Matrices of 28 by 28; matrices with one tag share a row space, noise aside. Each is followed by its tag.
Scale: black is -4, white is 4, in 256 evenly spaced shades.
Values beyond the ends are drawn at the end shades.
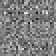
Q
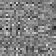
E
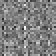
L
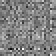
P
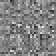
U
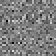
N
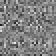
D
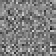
P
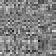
E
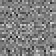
P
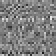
P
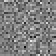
L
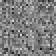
N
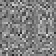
N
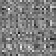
P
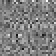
Q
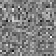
N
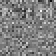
N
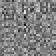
L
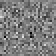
D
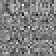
Q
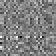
D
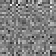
P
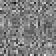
D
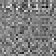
Q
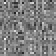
D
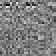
E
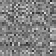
P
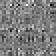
P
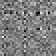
L
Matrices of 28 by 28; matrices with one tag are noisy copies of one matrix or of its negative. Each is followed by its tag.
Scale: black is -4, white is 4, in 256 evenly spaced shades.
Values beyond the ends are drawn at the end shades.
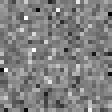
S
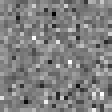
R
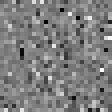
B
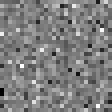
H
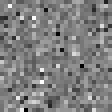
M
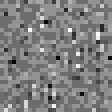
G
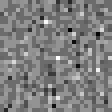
G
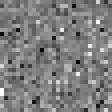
H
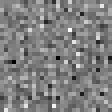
G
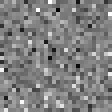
S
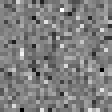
B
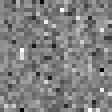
B
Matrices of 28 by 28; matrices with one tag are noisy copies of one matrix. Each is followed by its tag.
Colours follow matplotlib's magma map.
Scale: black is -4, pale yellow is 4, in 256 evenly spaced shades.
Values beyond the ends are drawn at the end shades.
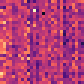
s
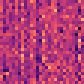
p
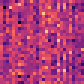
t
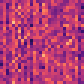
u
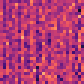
p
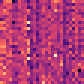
s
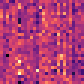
t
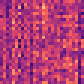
u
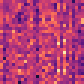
t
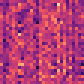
t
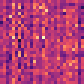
u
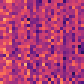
s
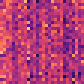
s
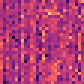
p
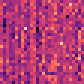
p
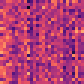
s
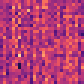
u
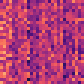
s
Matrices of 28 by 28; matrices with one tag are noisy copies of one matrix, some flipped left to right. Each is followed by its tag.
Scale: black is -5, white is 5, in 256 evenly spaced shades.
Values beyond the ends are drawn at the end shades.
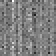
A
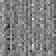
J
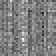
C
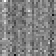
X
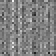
A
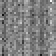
X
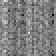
X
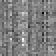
C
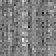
C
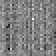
J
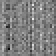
J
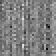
J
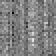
C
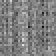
C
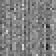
J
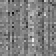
C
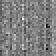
J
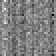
X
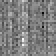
C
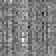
C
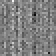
A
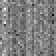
X
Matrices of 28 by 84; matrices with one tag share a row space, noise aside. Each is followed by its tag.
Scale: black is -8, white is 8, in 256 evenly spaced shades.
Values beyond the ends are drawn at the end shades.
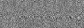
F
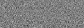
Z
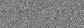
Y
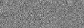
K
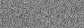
Y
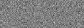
F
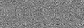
F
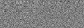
Z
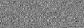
K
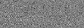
Z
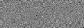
F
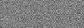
F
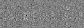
Z
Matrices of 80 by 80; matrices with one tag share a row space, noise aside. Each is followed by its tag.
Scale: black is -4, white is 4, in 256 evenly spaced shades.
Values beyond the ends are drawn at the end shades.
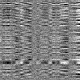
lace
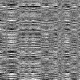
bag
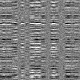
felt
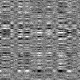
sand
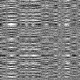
bag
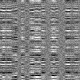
felt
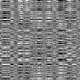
sand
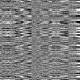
lace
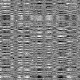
sand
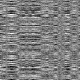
bag
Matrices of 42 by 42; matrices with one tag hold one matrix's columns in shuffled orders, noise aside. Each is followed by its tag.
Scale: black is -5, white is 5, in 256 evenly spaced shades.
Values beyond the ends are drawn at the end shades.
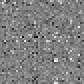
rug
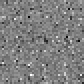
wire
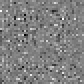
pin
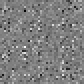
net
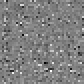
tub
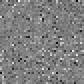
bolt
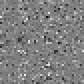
wire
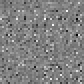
pin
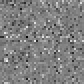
rug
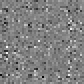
net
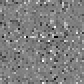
rug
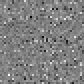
wire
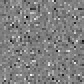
wire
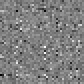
net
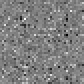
pin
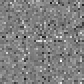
rug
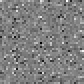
bolt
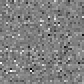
tub
